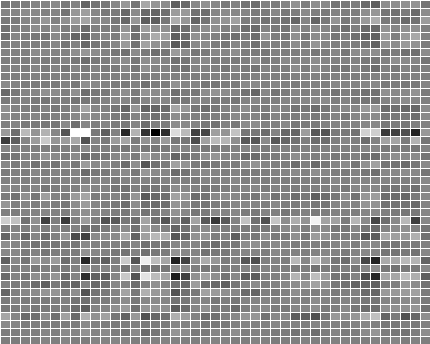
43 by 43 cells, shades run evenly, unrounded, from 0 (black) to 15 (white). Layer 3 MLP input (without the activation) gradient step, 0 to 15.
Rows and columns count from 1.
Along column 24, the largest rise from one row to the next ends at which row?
17
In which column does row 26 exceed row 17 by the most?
16
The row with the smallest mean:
36
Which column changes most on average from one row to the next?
9
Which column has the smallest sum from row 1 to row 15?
26
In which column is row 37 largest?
15
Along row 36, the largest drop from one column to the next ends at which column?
21
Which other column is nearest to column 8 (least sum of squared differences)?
24
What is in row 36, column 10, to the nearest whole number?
6
